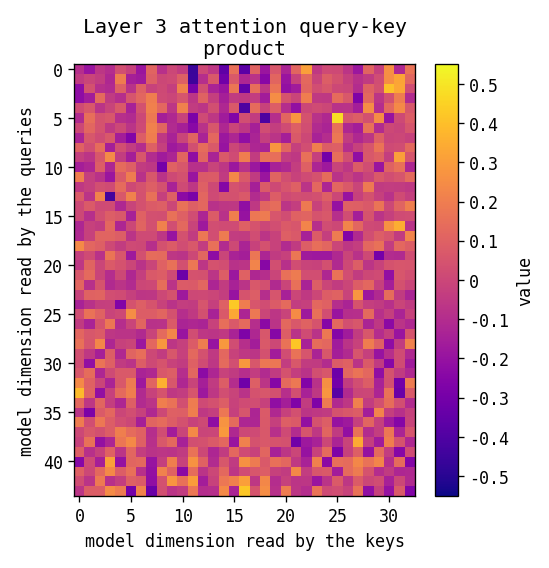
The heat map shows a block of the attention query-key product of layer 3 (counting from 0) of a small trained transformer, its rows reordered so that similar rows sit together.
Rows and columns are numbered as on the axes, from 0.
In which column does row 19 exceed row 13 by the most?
3
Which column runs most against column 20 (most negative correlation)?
30
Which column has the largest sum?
8
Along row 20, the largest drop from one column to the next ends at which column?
18
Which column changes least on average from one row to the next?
7
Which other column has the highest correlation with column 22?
31
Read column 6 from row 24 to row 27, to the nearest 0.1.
0.1 0.1 0.1 -0.1
